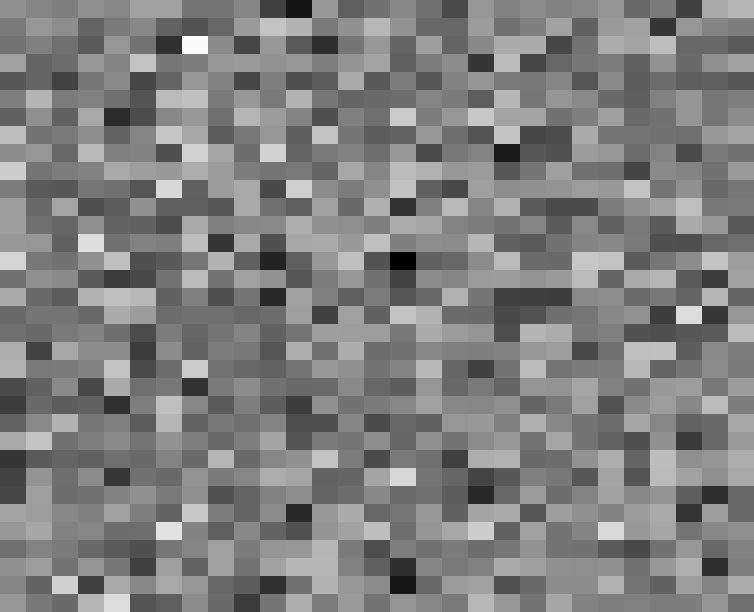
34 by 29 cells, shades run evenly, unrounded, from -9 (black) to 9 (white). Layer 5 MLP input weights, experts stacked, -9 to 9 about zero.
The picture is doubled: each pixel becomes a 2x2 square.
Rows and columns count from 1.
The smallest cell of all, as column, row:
16, 15
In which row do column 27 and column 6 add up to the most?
18
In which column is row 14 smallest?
9
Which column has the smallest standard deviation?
14
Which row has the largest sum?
30
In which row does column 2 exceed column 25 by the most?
25
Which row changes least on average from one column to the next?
31
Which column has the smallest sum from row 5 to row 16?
6
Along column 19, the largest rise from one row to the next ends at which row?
29
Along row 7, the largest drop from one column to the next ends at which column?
5
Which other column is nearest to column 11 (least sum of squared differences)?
2
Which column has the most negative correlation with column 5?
10
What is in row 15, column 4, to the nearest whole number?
1
